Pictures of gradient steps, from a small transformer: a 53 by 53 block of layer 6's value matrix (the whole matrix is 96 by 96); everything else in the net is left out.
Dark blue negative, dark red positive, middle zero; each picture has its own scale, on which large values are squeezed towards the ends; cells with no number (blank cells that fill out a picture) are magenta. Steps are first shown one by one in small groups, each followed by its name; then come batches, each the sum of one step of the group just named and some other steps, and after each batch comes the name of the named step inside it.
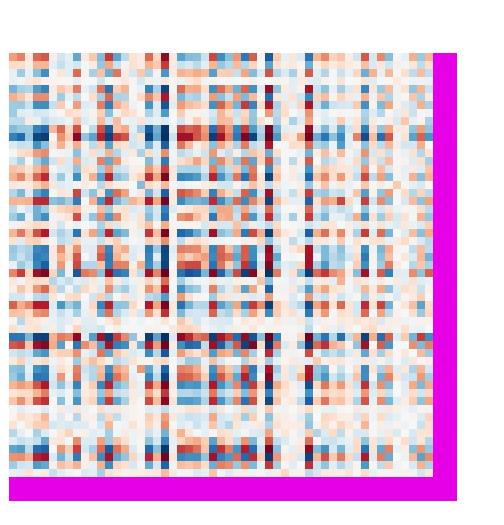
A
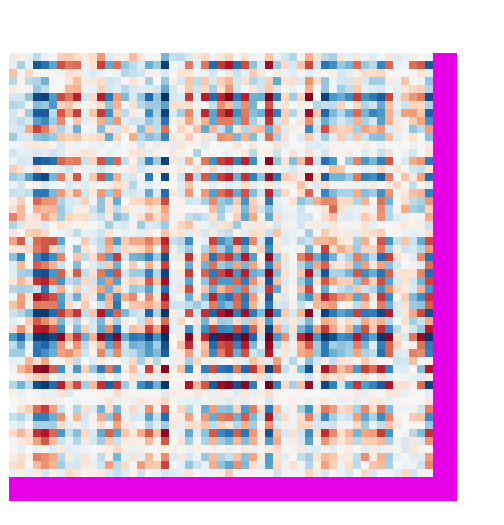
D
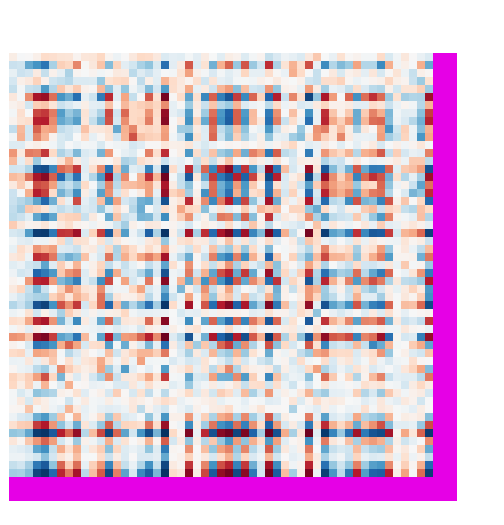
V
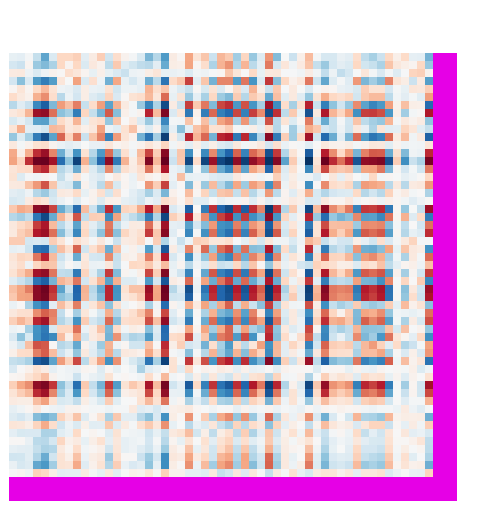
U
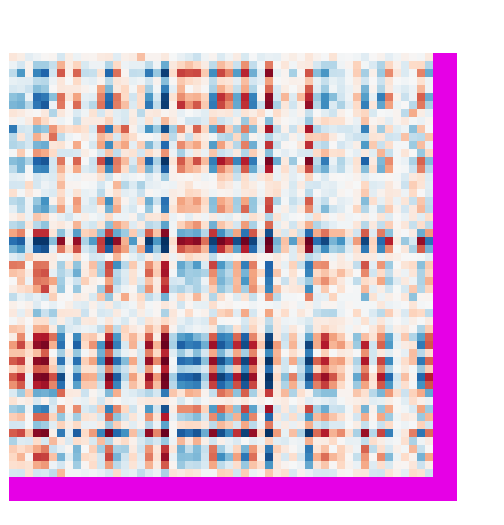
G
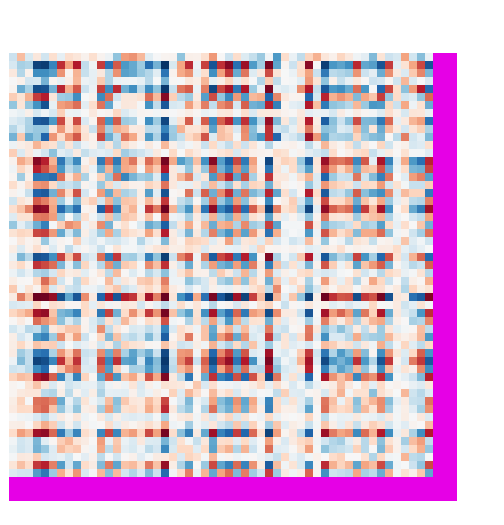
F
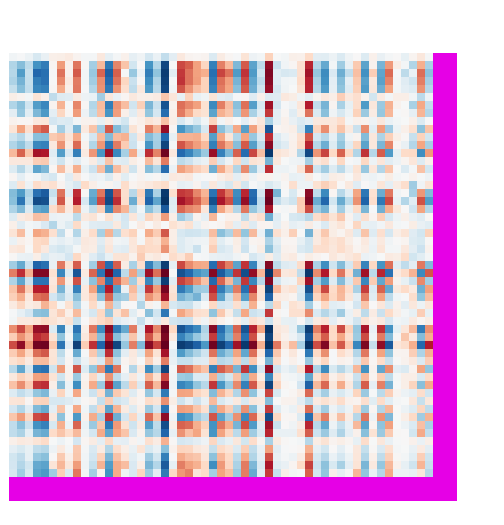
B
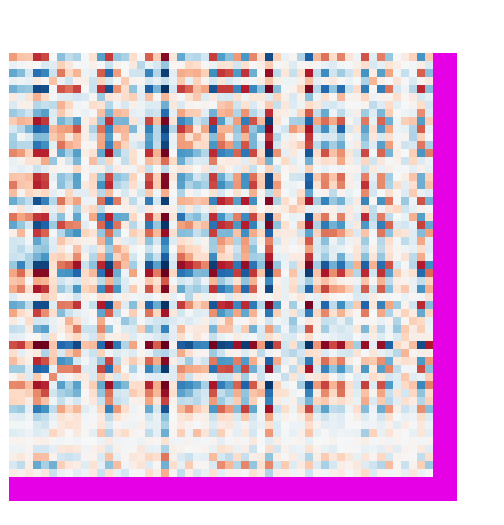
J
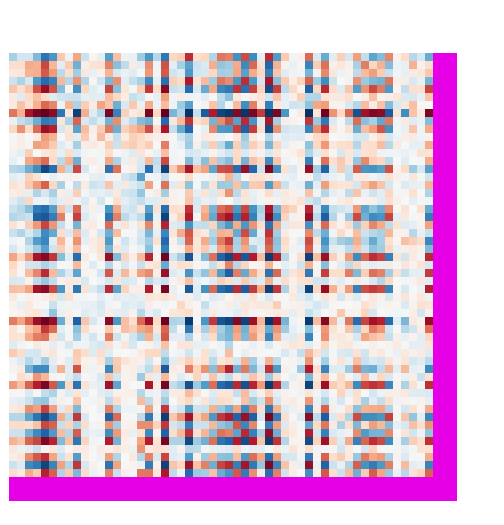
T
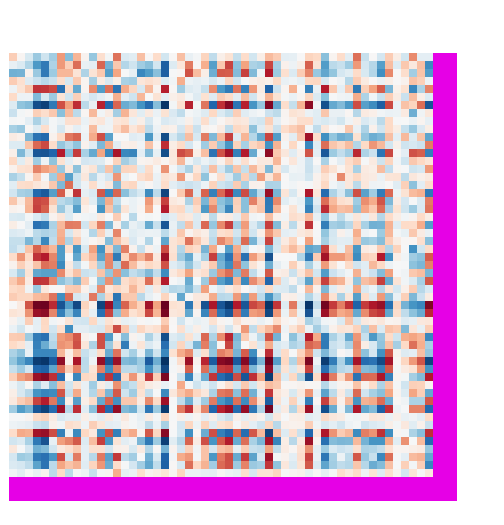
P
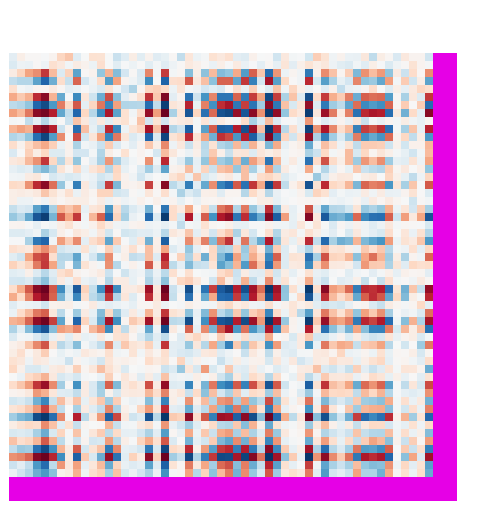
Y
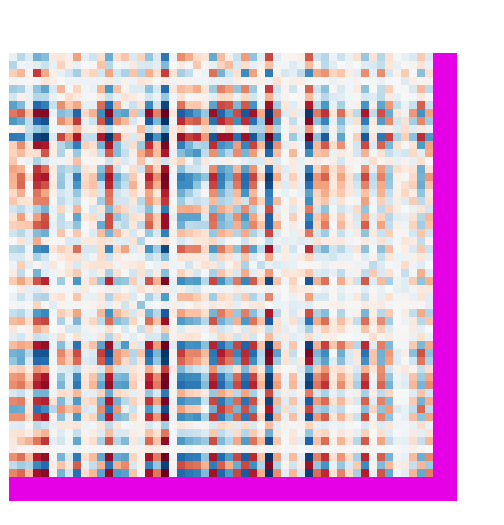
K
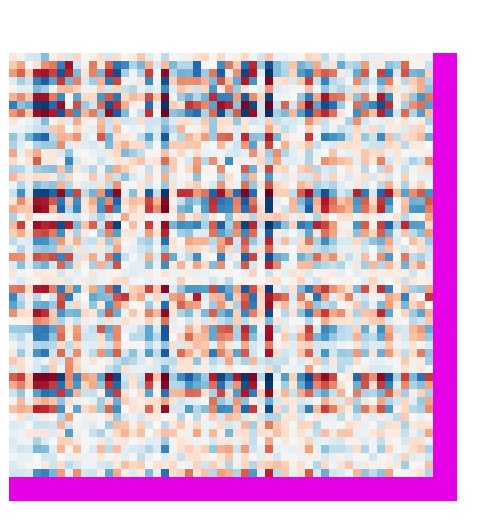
F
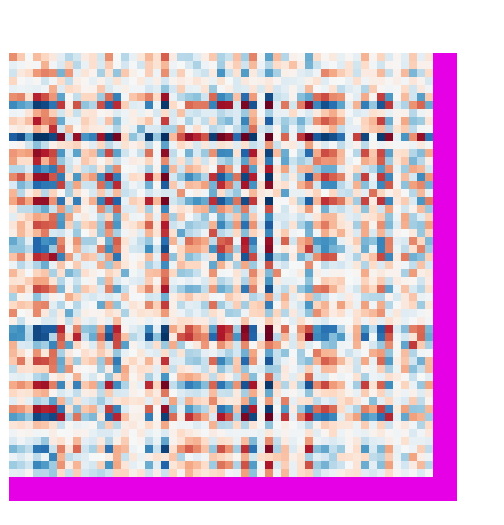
A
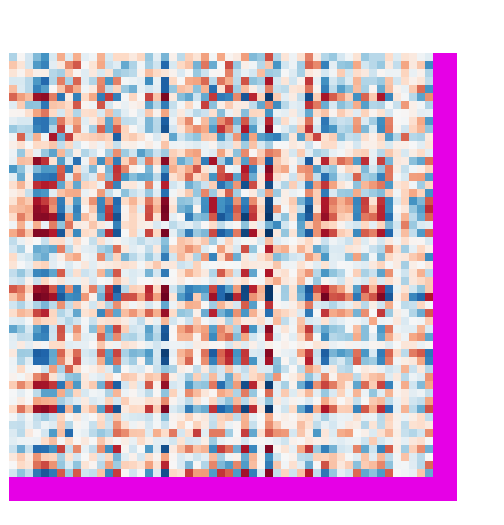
F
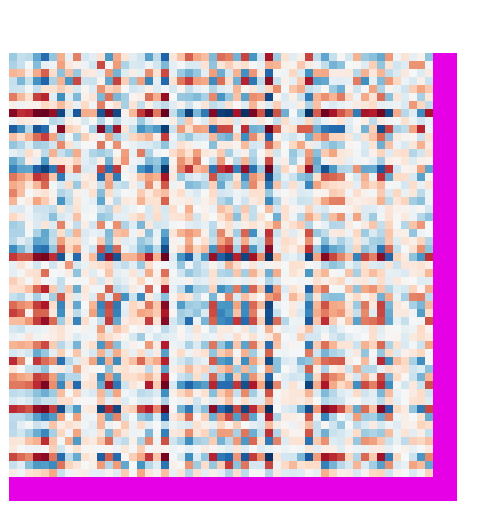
T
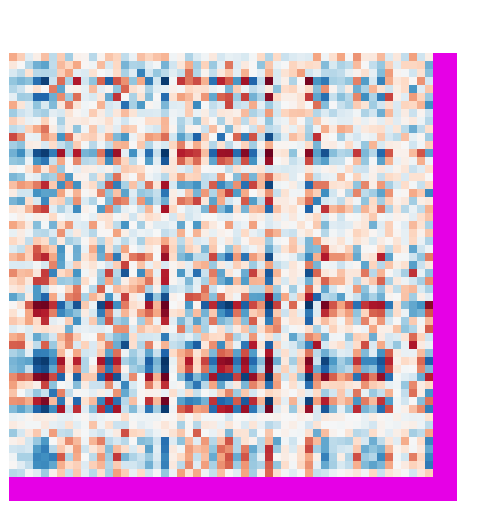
P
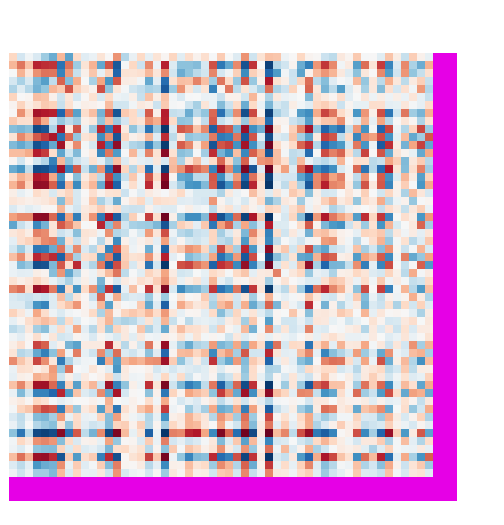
J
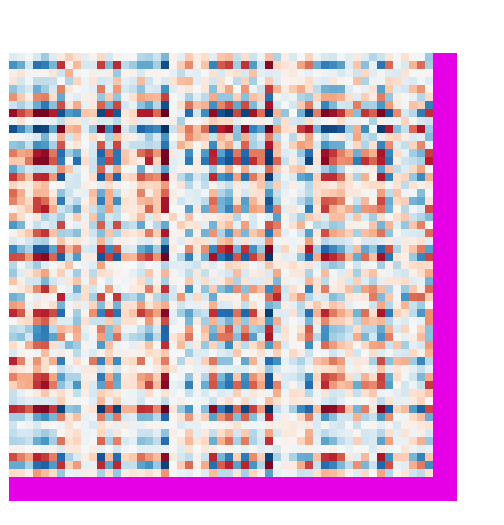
U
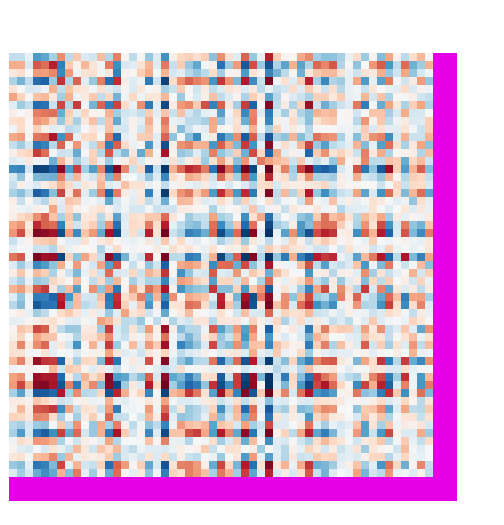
B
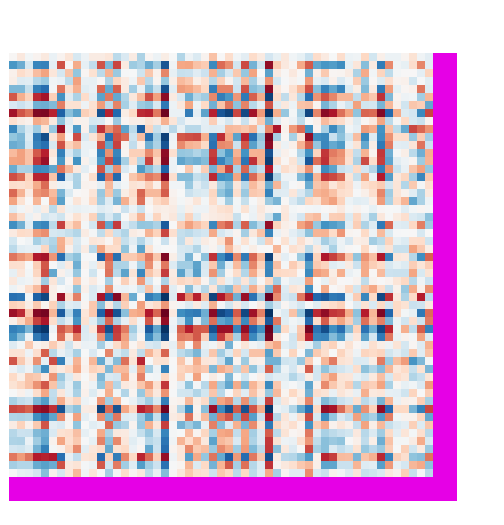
Y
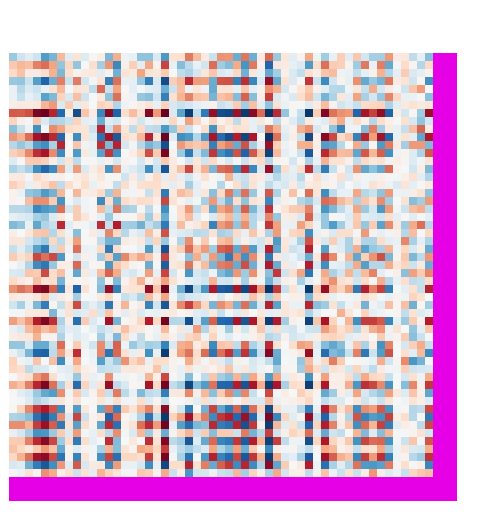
T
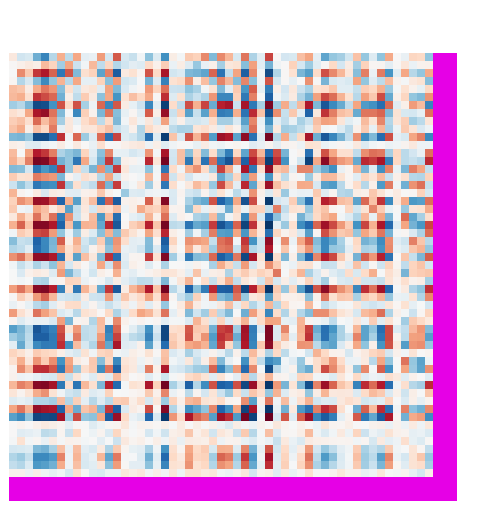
U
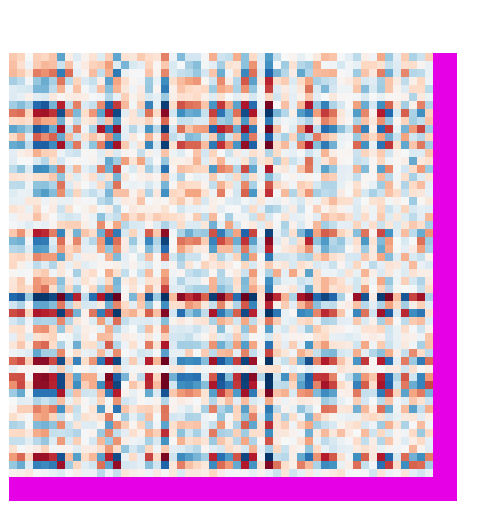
G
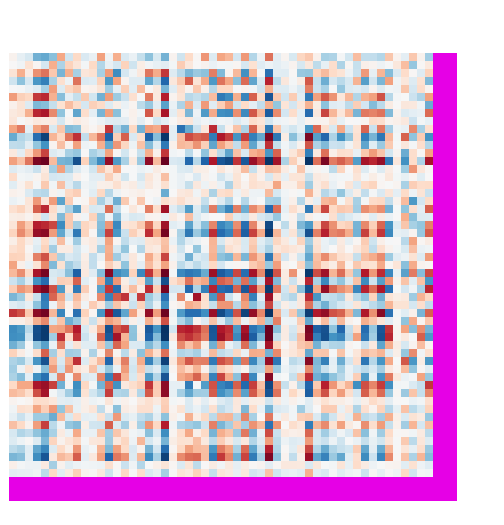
U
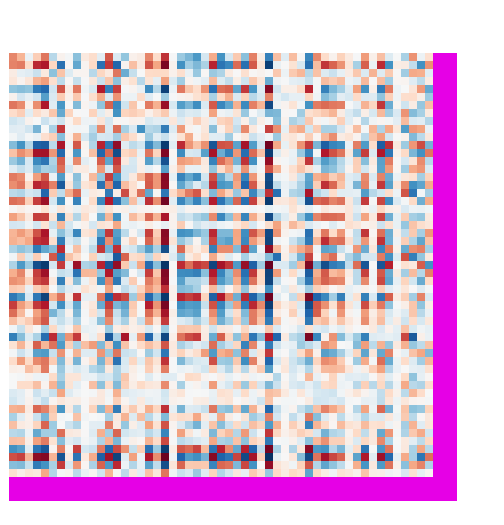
A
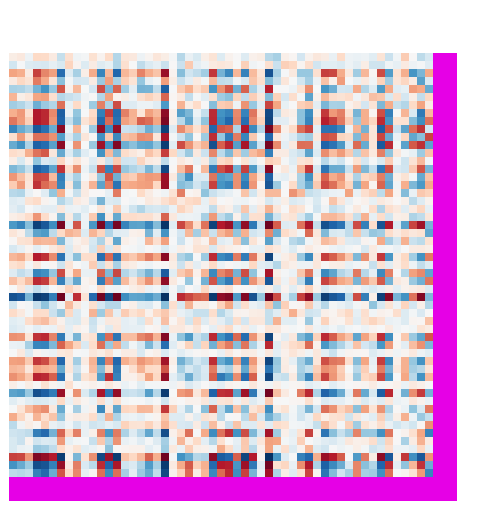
V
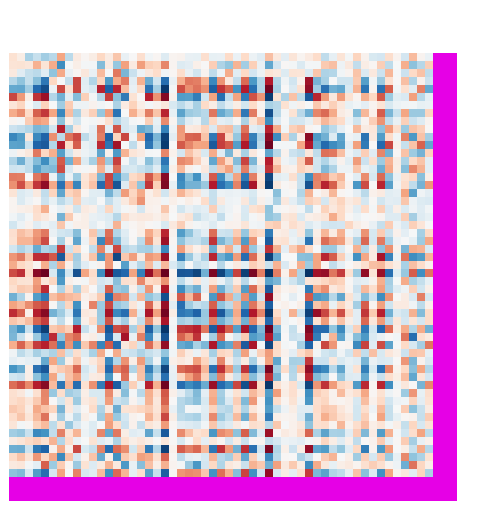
A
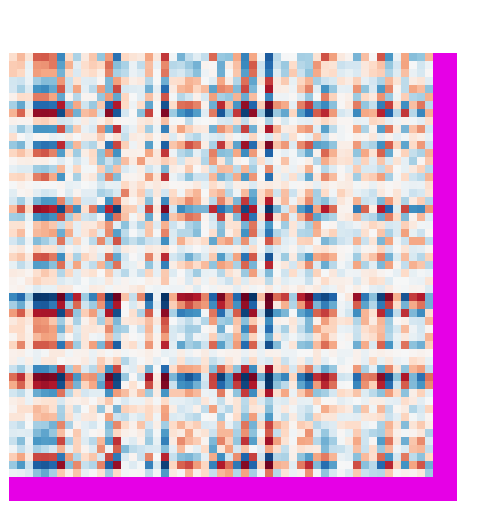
V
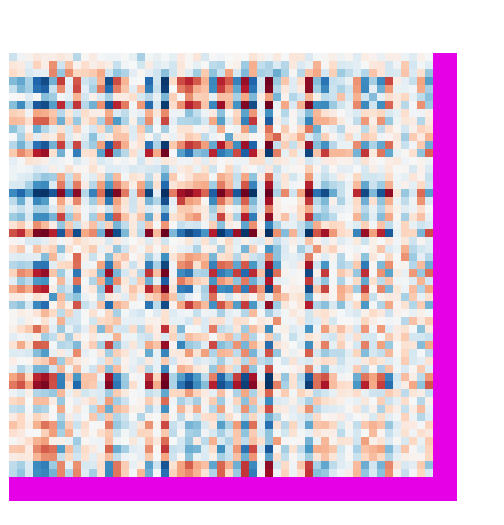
B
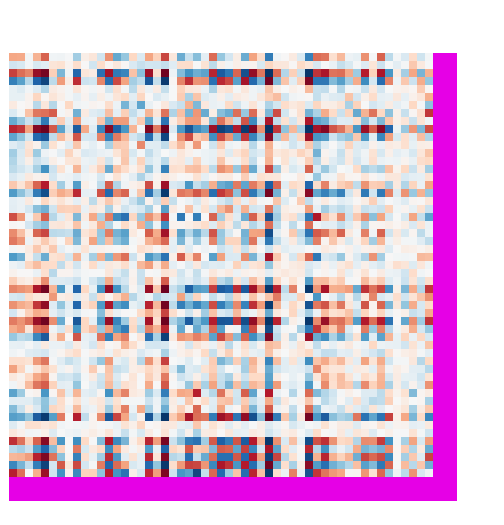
Y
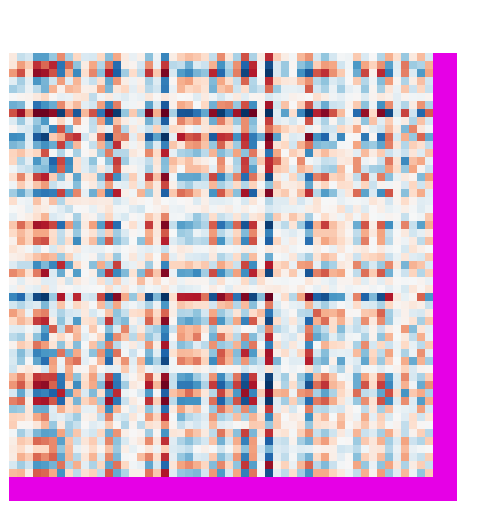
K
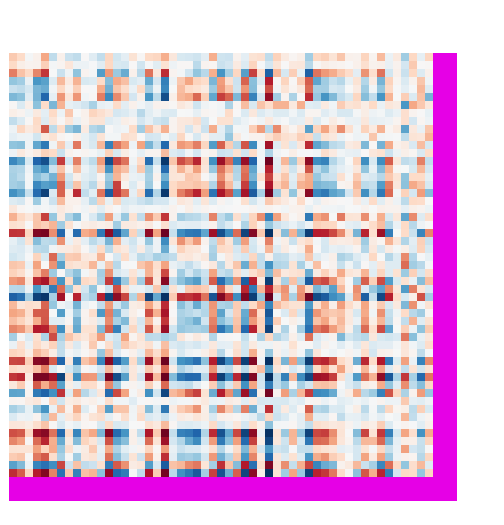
G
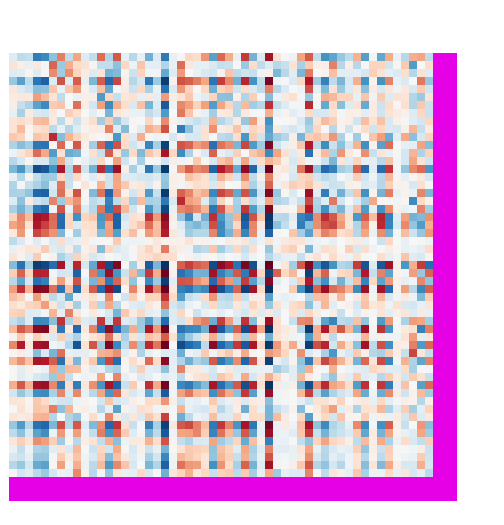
B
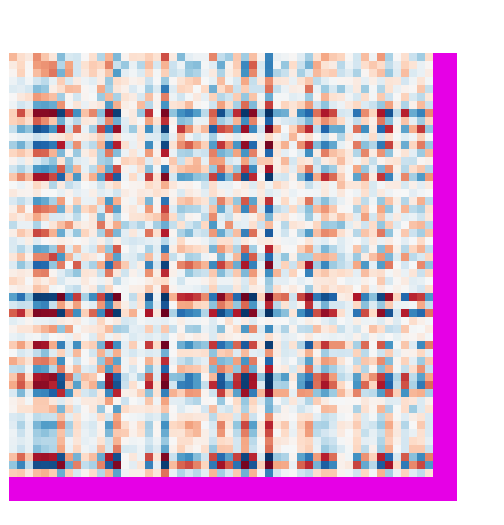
J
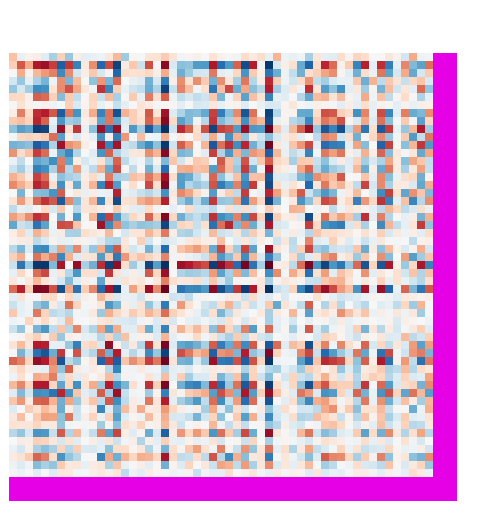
J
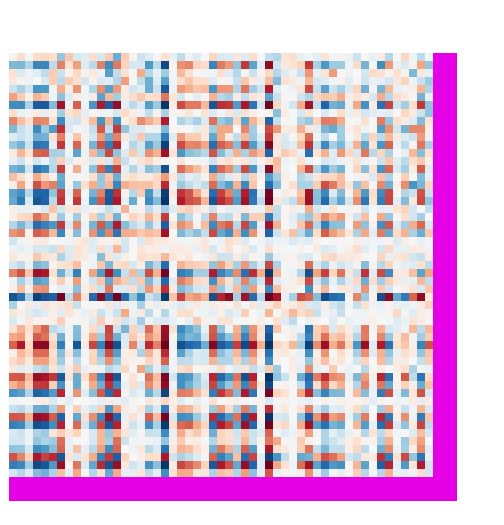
B
